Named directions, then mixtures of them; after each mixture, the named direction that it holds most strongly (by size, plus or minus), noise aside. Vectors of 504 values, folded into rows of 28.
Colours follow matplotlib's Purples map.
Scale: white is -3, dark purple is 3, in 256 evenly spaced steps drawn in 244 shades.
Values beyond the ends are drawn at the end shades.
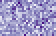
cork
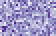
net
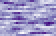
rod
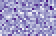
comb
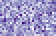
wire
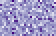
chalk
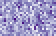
wire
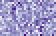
cork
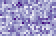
cork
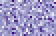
chalk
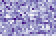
wire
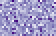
chalk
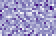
comb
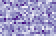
wire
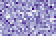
comb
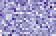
comb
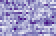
rod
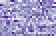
chalk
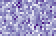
cork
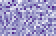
cork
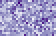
cork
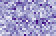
cork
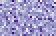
chalk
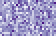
cork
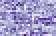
rod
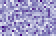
net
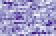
rod
